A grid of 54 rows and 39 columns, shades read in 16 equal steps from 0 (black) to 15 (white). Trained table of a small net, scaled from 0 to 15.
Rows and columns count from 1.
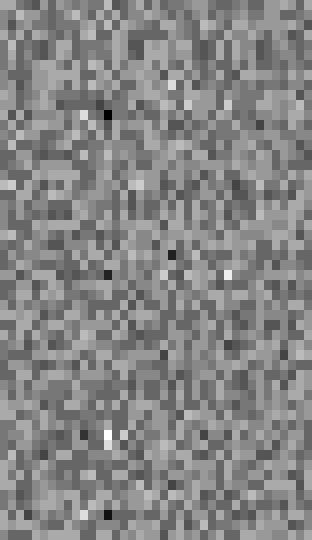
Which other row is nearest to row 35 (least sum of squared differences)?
21
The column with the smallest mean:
27
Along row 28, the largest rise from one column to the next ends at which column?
29
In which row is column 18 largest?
19
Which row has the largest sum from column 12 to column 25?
50
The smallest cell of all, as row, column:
12, 14
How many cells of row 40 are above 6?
27
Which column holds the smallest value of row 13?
33
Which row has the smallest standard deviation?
17
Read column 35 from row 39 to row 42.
10 9 9 10
